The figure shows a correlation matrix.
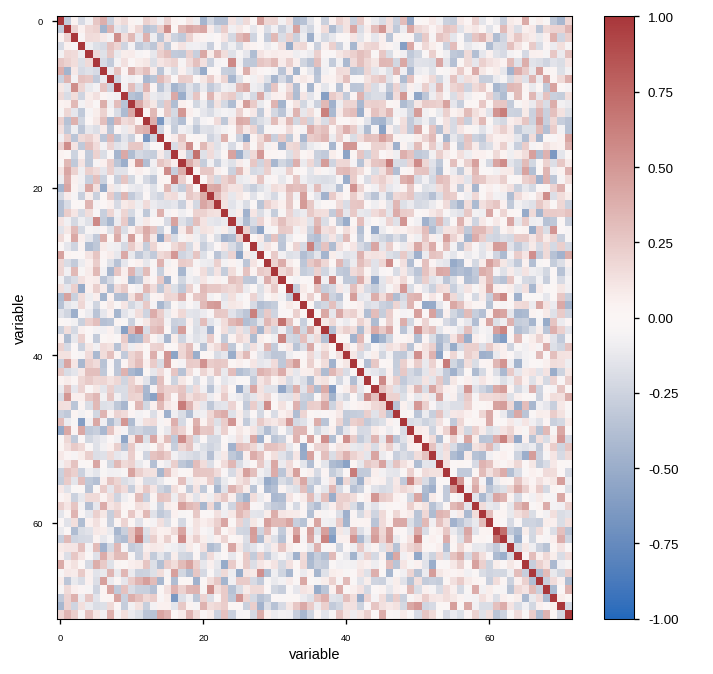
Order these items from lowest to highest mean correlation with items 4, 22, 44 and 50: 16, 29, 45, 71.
16, 71, 29, 45
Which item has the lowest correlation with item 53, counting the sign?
40
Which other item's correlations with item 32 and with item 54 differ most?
33
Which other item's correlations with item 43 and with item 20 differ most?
41
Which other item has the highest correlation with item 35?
27
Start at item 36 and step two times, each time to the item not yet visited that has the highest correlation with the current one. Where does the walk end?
38
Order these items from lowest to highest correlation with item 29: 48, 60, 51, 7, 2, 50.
2, 7, 50, 48, 51, 60
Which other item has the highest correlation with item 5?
24
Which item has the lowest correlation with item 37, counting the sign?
9
